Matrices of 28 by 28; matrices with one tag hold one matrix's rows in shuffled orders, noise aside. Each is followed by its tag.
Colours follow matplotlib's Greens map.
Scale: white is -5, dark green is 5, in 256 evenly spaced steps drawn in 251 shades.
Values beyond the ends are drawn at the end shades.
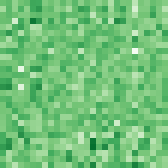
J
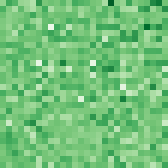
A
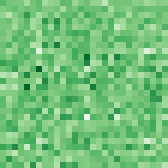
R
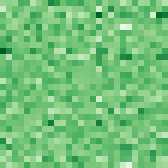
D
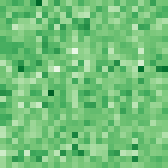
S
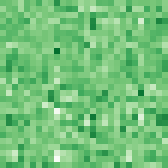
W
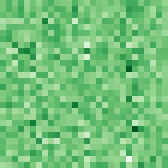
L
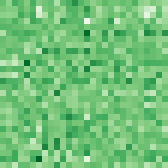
R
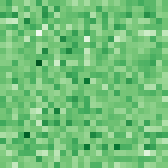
R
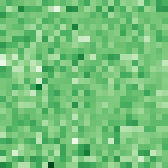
S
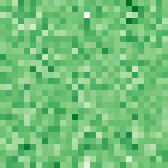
L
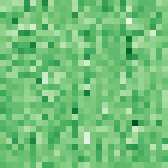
L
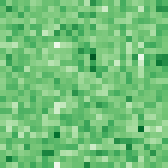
W
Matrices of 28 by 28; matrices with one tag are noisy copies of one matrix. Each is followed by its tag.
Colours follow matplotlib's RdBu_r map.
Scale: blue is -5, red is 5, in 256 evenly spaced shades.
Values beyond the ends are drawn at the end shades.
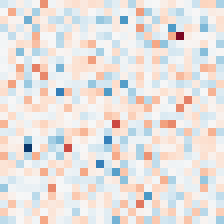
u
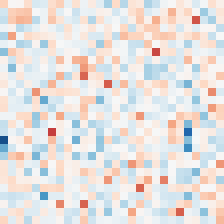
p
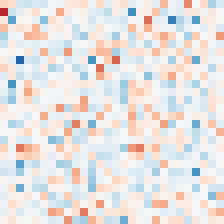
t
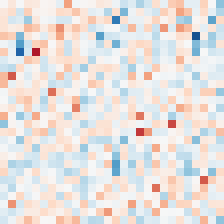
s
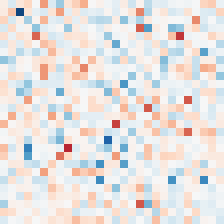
u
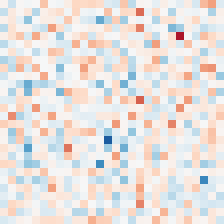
u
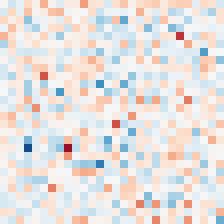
u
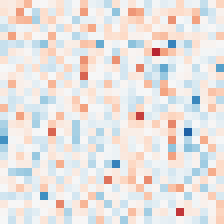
p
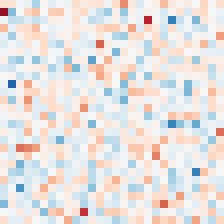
t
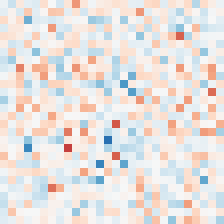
u
